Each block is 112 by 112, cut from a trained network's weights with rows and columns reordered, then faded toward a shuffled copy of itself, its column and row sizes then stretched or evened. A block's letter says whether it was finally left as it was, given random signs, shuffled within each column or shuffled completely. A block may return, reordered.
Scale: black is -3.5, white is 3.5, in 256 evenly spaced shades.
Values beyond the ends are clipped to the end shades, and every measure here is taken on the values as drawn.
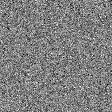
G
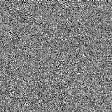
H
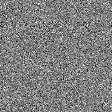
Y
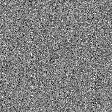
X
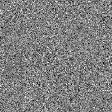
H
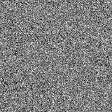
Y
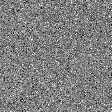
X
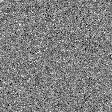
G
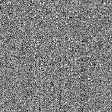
H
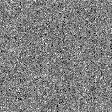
X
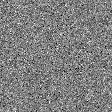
G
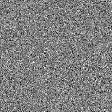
H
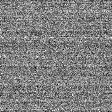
H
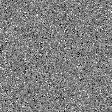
X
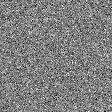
G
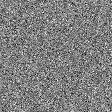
G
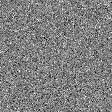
G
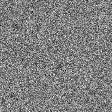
X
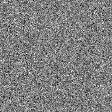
Y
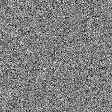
Y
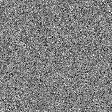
X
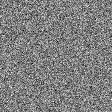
G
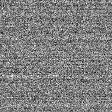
H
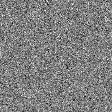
X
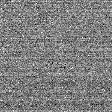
H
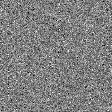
X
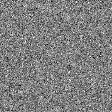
X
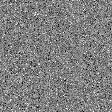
X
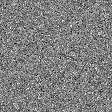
G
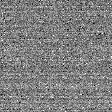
H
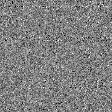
Y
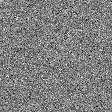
G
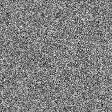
X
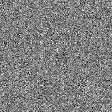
H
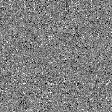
H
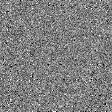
Y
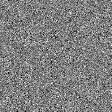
Y
